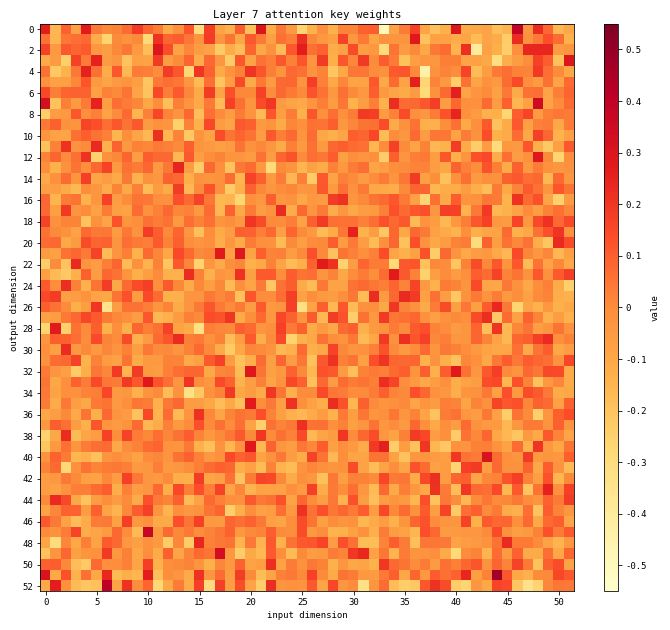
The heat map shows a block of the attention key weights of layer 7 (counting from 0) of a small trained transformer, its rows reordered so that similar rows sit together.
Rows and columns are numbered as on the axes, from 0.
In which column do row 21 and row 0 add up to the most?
46
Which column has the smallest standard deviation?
7
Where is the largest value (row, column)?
51, 44
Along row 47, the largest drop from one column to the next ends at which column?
11
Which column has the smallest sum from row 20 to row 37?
38
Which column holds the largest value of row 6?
40
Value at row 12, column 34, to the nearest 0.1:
0.1
